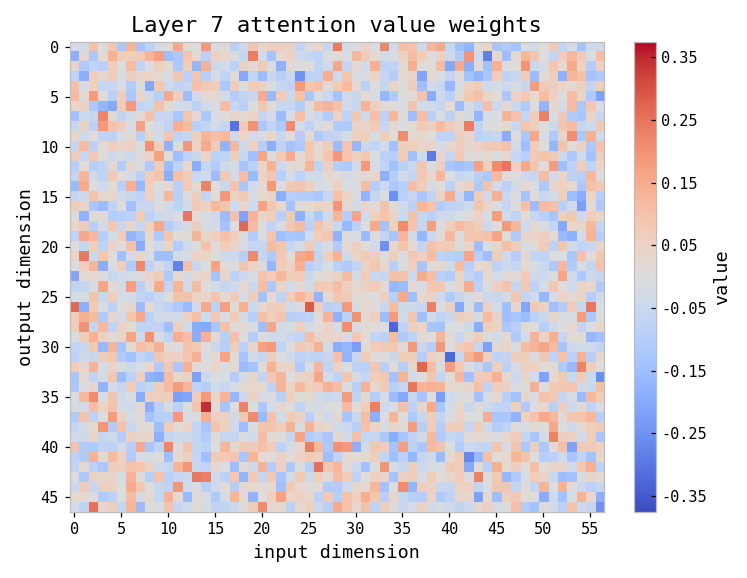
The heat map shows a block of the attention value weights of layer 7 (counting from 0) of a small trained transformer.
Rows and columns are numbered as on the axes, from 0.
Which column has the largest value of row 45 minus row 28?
34
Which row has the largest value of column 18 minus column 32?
37
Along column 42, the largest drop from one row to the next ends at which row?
2
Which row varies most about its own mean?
26
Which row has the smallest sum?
3
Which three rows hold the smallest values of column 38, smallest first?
11, 5, 28
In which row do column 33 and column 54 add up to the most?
42
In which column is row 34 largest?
36
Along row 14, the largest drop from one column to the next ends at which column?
7
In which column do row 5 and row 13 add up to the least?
33
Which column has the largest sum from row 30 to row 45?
38
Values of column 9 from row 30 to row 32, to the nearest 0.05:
0.15 0.1 -0.1
